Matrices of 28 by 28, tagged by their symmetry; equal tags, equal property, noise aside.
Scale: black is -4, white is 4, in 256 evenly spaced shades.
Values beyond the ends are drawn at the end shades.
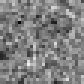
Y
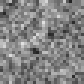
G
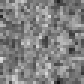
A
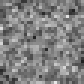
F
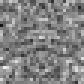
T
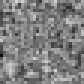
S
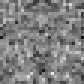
T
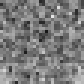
T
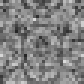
T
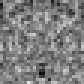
T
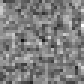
S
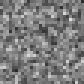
F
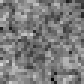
F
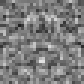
T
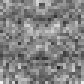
T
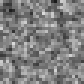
G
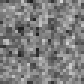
A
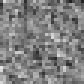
S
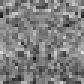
T
